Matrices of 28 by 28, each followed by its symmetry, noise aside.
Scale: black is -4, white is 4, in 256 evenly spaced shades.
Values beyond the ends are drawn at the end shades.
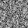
same after a half turn.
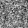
antisymmetric.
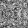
mirrored top to bottom.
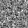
antisymmetric.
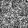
symmetric across the other diagonal.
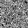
symmetric across the other diagonal.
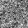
symmetric across the other diagonal.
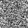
same after a half turn.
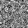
antisymmetric.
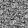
same after a half turn.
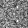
mirrored top to bottom.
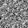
same after a half turn.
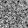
symmetric across the other diagonal.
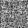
antisymmetric.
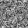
same after a half turn.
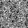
same after a half turn.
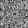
mirrored top to bottom.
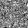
antisymmetric.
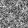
symmetric across the other diagonal.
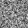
symmetric across the other diagonal.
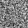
antisymmetric.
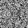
mirrored top to bottom.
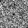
symmetric across the other diagonal.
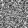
same after a half turn.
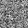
symmetric across the other diagonal.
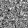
antisymmetric.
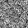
symmetric across the other diagonal.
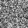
antisymmetric.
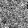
antisymmetric.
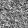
antisymmetric.
